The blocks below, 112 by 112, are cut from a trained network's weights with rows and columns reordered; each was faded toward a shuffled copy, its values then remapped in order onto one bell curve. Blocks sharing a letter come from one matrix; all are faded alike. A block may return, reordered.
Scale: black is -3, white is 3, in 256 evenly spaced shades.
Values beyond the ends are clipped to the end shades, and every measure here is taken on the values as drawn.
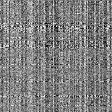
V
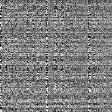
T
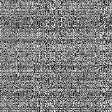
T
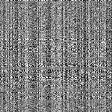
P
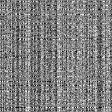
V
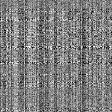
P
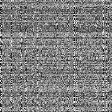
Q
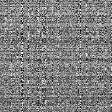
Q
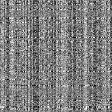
P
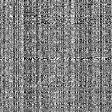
P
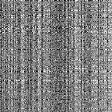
V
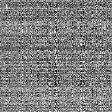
Q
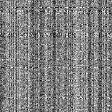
P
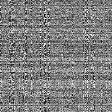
Q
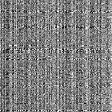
P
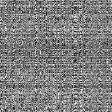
T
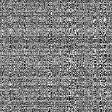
T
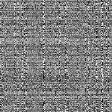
Q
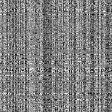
V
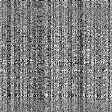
V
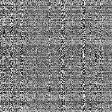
T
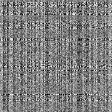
V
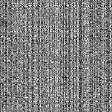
P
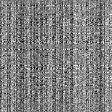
P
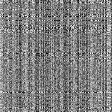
V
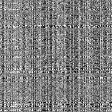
V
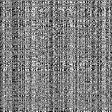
P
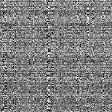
T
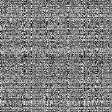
T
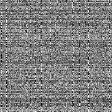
Q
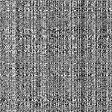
P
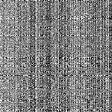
P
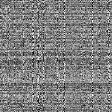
Q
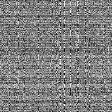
Q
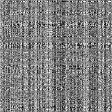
P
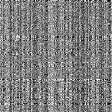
P
